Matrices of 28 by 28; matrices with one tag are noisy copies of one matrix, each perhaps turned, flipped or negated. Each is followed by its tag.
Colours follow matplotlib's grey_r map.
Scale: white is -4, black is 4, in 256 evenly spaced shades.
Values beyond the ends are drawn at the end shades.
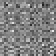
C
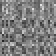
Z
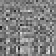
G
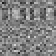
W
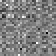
C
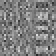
W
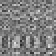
W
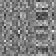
W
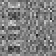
W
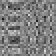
W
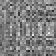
G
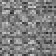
Z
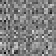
C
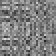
G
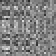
G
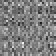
C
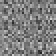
C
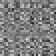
C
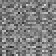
C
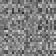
C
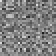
C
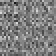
C
